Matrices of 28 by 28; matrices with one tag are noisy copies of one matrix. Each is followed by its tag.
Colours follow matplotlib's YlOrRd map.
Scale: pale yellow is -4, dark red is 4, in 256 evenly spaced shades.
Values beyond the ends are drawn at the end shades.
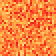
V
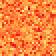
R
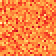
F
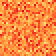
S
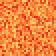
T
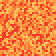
F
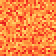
T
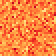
T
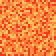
T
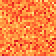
R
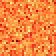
S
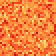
R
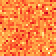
V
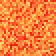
V
